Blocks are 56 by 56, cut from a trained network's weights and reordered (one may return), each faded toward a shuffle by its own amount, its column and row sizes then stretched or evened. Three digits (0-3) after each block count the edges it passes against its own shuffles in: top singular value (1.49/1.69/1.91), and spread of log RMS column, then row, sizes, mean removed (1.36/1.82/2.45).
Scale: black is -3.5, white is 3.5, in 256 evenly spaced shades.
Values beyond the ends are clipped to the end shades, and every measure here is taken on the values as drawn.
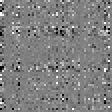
1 3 3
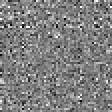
1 2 2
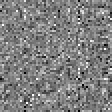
1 2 1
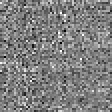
2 2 0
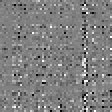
2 3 3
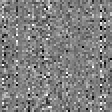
1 3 0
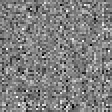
1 2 1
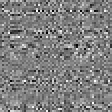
3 1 3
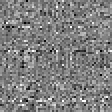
1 1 2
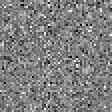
0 1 1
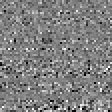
0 0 3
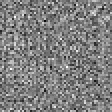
2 1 0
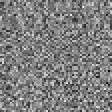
3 0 1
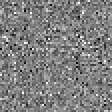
0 1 1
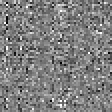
2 2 1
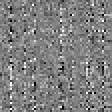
3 3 2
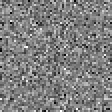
0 1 1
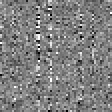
2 3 0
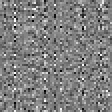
3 3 1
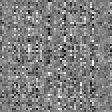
3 3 1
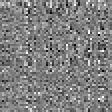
3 3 1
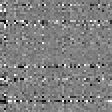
1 2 3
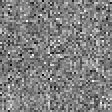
1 1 0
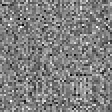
2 0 1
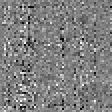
1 3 2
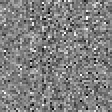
0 2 0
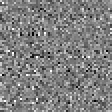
0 1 2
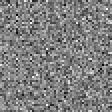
1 1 0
